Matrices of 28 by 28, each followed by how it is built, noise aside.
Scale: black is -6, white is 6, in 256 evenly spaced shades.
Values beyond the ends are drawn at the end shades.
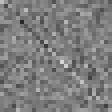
diagonal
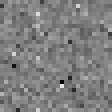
sparse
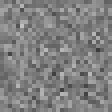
noise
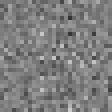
low rank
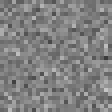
noise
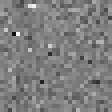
sparse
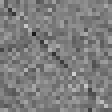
diagonal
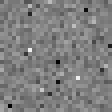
sparse
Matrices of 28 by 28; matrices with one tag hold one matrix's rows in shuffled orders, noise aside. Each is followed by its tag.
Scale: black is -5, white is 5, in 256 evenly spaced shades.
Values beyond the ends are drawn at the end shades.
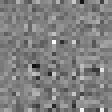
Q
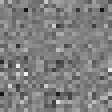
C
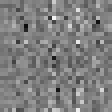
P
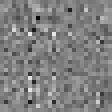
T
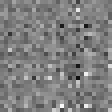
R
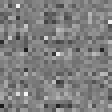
C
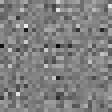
C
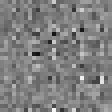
Q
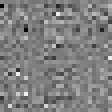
C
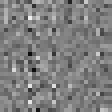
T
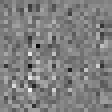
T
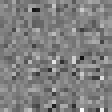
Q
